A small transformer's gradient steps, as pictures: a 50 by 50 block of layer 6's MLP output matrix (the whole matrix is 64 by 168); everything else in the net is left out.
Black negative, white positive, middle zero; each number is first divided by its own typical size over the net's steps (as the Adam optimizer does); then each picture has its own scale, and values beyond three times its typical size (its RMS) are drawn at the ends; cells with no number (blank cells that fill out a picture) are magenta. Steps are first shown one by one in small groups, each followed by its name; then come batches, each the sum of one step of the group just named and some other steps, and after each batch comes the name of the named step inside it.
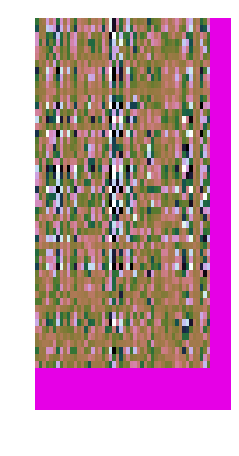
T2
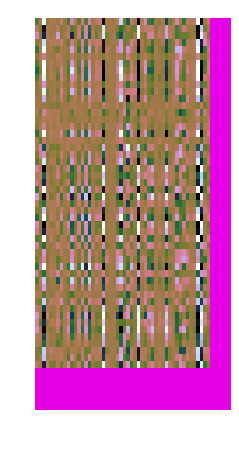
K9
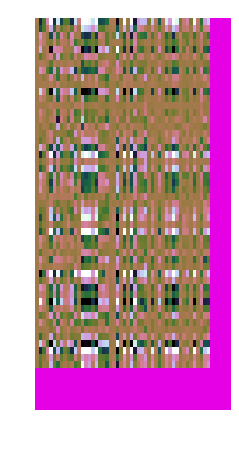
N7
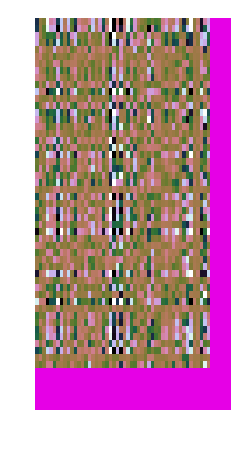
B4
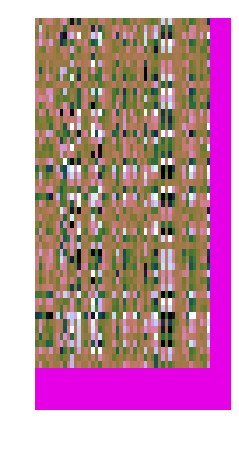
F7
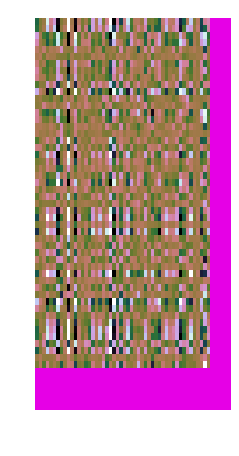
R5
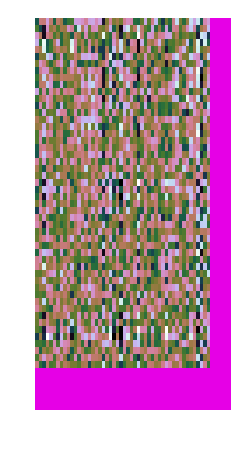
K9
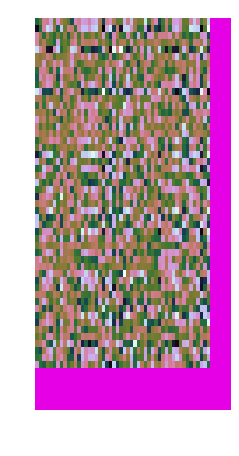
N7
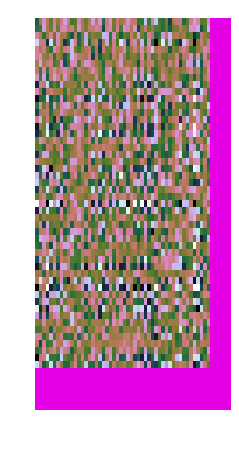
T2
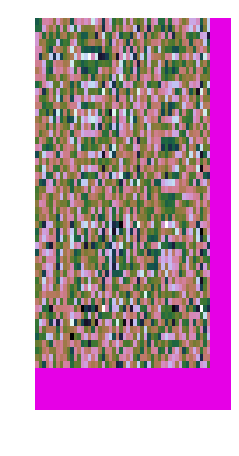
B4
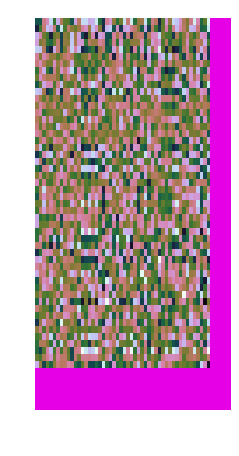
N7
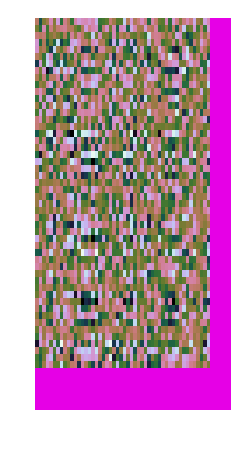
N7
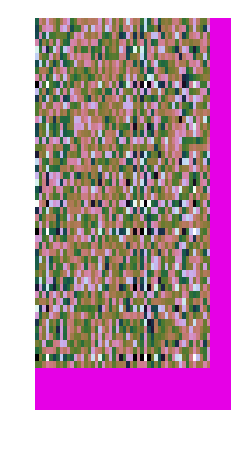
R5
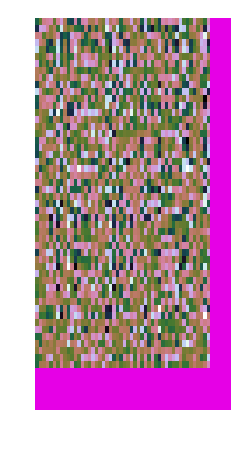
F7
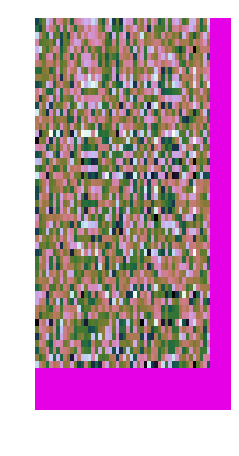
B4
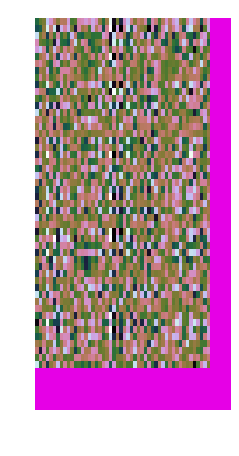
B4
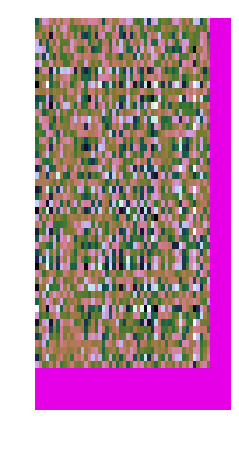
T2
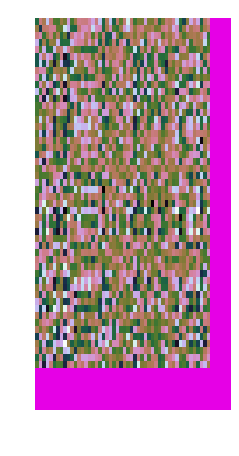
R5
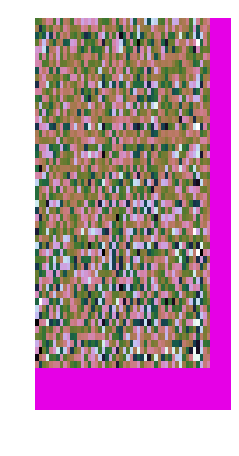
N7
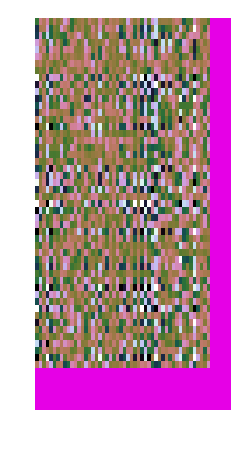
F7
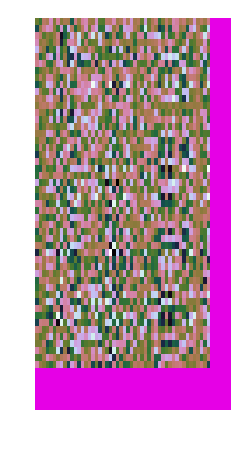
F7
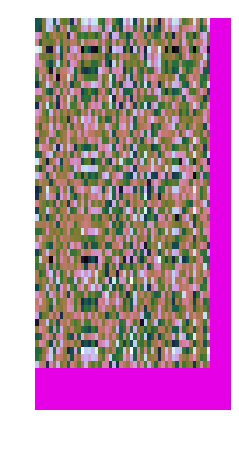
N7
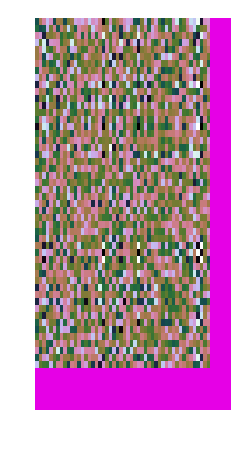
N7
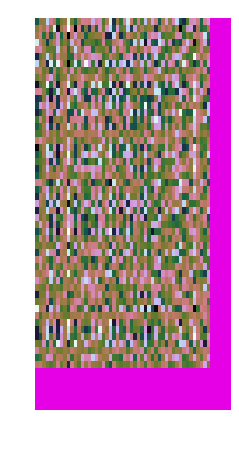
R5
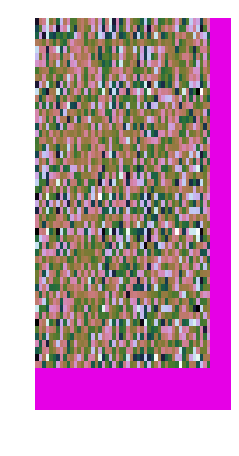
B4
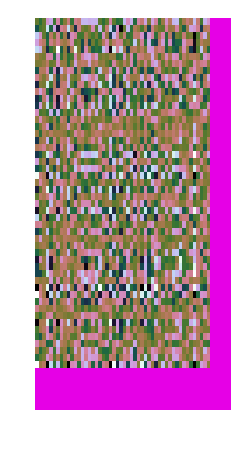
N7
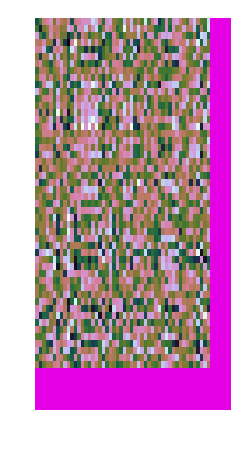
R5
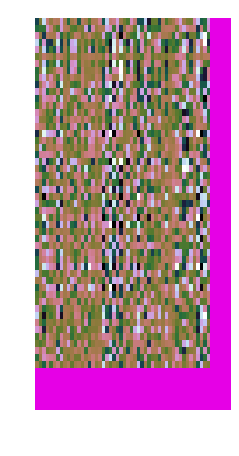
K9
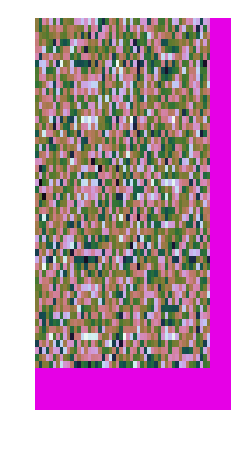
K9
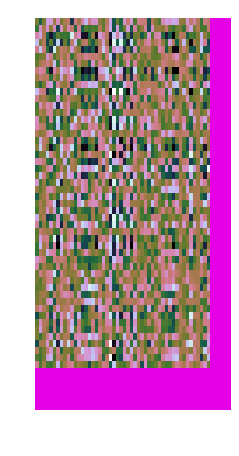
F7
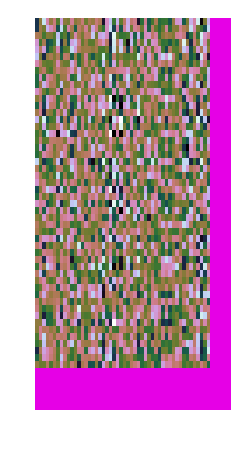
T2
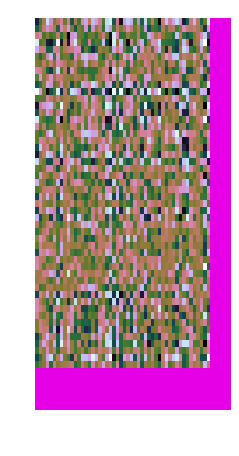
R5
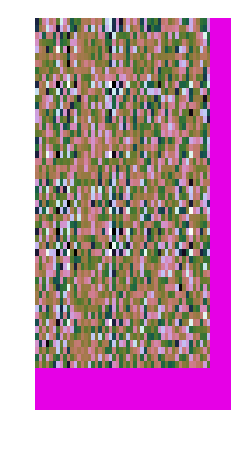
B4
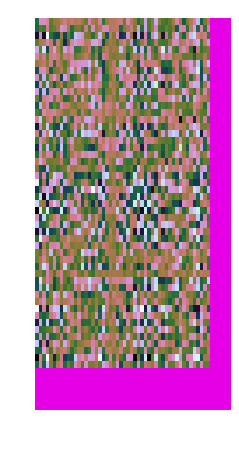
K9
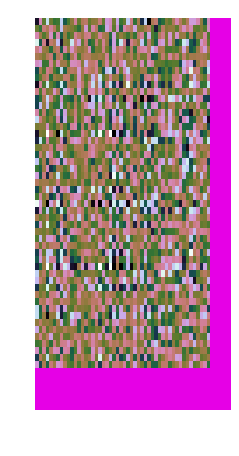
T2
